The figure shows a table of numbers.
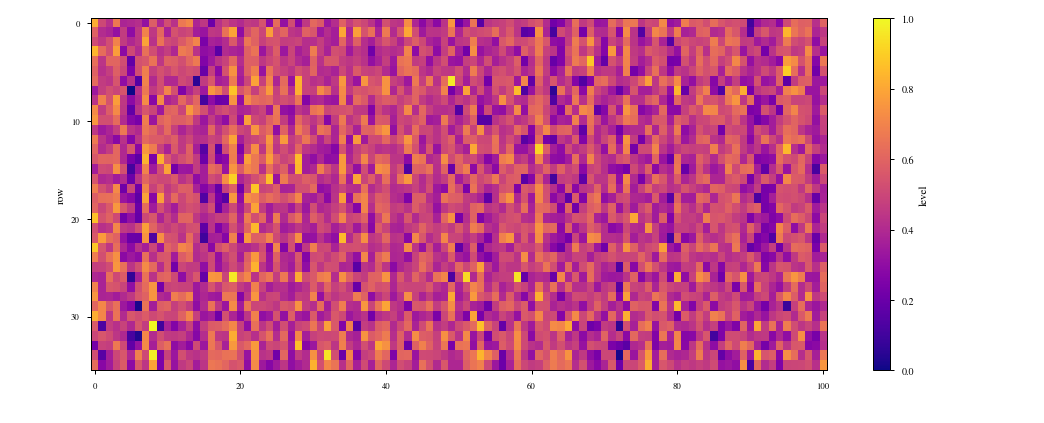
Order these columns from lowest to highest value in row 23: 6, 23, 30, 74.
6, 23, 74, 30
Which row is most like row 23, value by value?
0
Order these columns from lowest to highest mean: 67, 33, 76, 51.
67, 33, 51, 76
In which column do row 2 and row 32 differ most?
85
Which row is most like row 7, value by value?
26
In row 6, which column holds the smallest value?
14
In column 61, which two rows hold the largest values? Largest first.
13, 28
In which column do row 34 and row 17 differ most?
32
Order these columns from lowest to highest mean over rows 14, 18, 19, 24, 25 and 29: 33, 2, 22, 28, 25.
33, 25, 2, 28, 22
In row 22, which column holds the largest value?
34
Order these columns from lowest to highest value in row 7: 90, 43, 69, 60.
90, 60, 43, 69
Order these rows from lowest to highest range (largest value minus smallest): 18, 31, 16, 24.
24, 18, 16, 31
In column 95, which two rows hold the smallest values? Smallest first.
29, 6
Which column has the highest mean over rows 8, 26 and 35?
19
